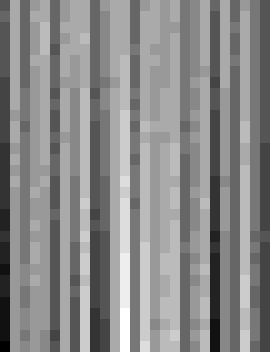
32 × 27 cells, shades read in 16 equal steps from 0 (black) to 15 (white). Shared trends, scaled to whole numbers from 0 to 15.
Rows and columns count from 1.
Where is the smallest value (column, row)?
1, 32
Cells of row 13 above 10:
3
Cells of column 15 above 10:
20
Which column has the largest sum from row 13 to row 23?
13
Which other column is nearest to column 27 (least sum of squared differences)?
10
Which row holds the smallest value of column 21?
7
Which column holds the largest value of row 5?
5
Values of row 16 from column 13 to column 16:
12 7 11 9
